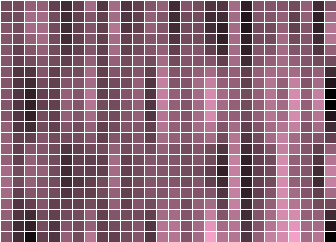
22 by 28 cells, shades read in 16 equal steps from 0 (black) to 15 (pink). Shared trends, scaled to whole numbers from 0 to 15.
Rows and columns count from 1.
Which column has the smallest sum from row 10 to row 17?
21
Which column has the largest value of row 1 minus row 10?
28
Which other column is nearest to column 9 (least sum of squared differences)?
5
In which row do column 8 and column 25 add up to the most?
22
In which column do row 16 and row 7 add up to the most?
24
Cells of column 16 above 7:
14
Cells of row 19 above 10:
3
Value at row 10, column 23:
11
